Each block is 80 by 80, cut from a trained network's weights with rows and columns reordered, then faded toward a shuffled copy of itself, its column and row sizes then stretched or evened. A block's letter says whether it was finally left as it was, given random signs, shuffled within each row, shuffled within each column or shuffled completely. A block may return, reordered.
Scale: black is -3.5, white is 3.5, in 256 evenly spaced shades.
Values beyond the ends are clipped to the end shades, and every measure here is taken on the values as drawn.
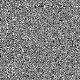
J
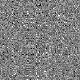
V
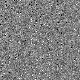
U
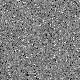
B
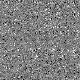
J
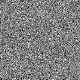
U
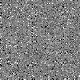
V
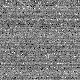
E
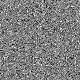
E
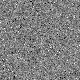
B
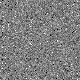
U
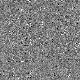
J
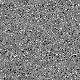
E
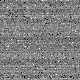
E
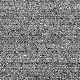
E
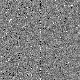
U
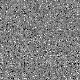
J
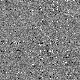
J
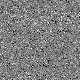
E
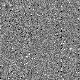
U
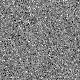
B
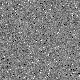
B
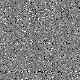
J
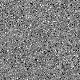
E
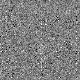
J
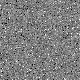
B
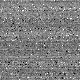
E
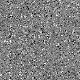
J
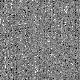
U
